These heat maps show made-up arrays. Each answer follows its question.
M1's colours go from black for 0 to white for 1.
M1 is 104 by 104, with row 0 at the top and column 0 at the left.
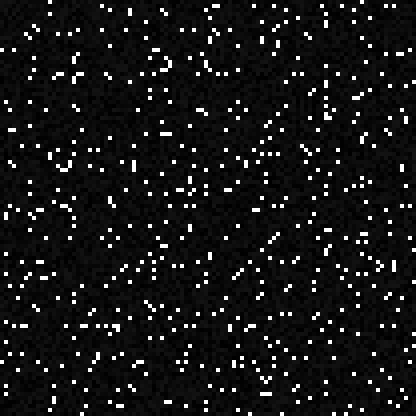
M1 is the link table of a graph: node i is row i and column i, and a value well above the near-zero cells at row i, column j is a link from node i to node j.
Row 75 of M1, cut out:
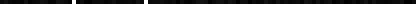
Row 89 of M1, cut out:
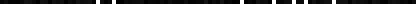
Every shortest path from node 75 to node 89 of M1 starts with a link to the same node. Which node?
node 18
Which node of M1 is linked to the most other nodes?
node 81
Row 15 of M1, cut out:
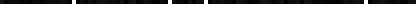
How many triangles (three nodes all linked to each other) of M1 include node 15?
1
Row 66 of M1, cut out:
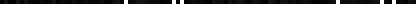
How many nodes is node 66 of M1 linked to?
6
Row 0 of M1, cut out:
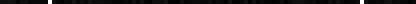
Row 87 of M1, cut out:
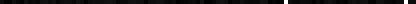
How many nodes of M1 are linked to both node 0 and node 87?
0
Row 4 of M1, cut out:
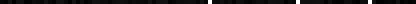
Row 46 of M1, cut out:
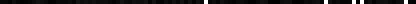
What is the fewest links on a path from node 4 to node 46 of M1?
4
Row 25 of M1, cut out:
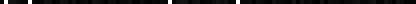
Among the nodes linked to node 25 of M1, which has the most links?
node 59
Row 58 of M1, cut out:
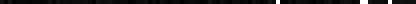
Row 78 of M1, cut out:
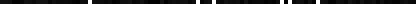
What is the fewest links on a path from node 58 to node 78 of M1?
5
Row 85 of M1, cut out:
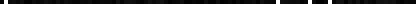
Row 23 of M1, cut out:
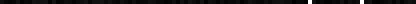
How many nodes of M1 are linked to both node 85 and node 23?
1
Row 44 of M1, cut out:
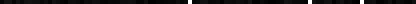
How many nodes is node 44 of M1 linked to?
3
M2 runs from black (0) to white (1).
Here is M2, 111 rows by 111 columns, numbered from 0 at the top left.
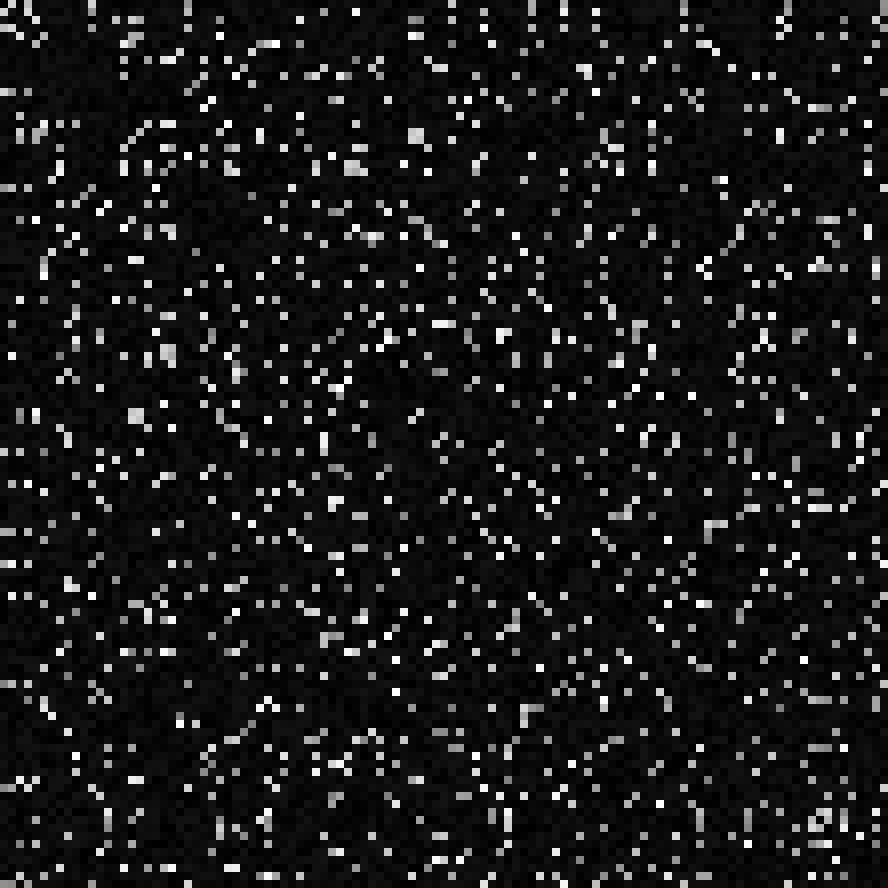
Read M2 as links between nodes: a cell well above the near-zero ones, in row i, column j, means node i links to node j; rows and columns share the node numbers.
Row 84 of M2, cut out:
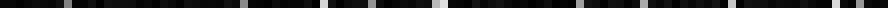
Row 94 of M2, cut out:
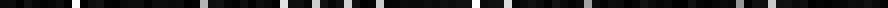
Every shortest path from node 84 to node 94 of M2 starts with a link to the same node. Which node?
node 8
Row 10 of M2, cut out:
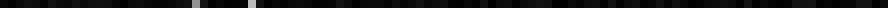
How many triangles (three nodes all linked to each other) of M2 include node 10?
1
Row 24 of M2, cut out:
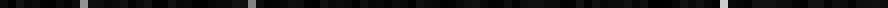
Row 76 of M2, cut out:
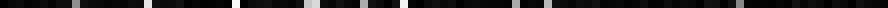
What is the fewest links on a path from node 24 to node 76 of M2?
6
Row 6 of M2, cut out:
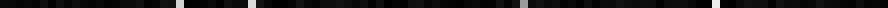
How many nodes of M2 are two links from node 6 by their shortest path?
5
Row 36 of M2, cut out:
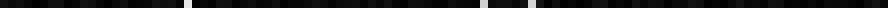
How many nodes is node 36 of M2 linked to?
3
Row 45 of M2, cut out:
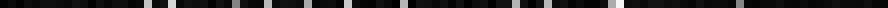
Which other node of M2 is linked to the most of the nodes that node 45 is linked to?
node 29
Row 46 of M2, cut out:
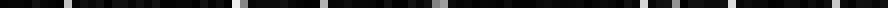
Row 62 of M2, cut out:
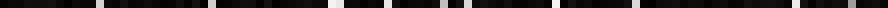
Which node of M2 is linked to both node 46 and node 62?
node 55
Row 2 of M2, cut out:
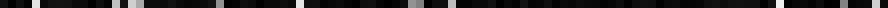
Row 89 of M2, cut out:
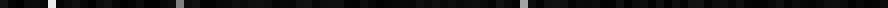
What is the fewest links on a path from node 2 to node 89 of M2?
4
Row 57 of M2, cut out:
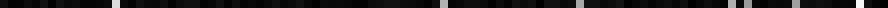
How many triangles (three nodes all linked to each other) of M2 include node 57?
4
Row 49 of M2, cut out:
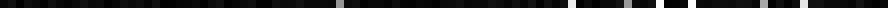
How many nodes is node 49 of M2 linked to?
7
